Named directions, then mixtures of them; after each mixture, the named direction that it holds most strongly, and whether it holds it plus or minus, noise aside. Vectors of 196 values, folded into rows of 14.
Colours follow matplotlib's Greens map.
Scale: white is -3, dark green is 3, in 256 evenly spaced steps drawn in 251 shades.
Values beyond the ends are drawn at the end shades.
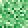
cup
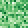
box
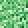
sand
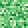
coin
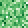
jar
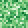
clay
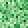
box, plus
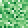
cup, plus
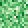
jar, plus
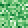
coin, plus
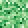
sand, minus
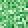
sand, plus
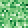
coin, minus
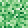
cup, plus
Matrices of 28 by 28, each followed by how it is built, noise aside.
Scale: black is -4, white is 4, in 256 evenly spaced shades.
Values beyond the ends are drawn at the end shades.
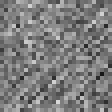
Hankel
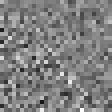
lower triangular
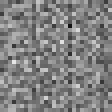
repeating rows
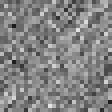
Hankel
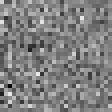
low rank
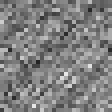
Hankel
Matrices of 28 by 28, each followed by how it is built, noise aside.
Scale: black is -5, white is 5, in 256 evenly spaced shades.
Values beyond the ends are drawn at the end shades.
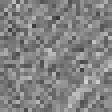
Hankel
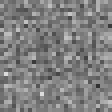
blocks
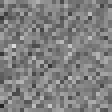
Hankel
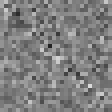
banded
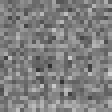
blocks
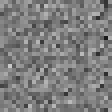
repeating rows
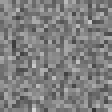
repeating rows
